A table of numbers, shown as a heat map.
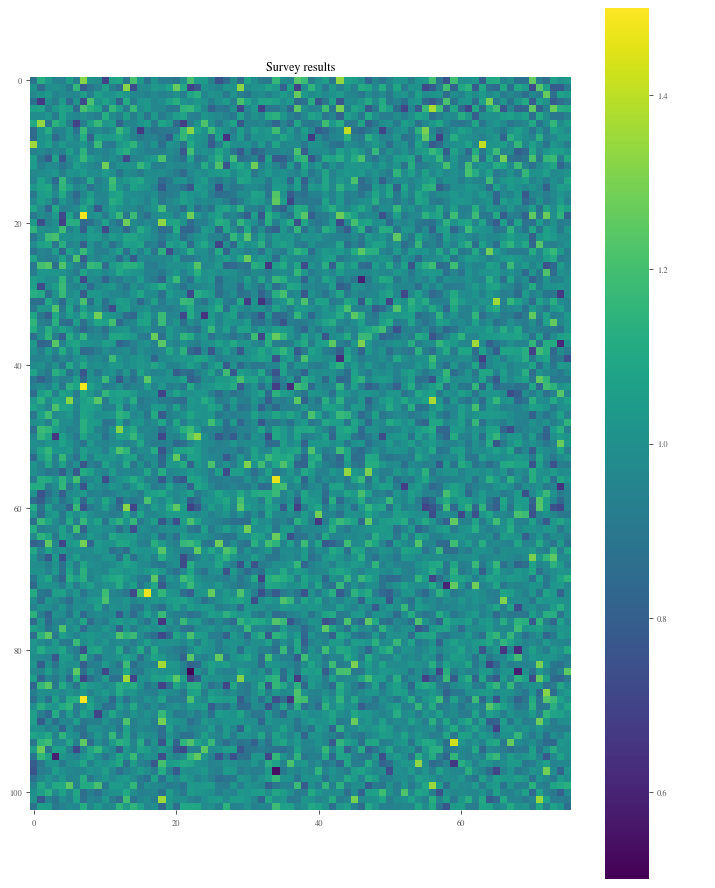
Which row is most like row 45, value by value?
99
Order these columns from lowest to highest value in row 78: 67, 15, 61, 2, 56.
15, 61, 56, 67, 2
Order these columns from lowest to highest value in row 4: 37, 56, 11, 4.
4, 11, 37, 56
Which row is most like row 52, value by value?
47
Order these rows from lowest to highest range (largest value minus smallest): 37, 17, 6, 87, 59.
59, 17, 6, 37, 87
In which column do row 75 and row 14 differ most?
18
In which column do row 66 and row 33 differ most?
24
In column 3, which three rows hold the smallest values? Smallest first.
95, 50, 81
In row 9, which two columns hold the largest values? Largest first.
63, 0
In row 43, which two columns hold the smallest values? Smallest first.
36, 34
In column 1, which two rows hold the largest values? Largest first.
6, 94
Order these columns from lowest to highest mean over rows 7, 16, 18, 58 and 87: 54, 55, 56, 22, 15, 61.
15, 61, 56, 54, 55, 22
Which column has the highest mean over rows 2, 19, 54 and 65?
7
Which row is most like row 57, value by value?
30
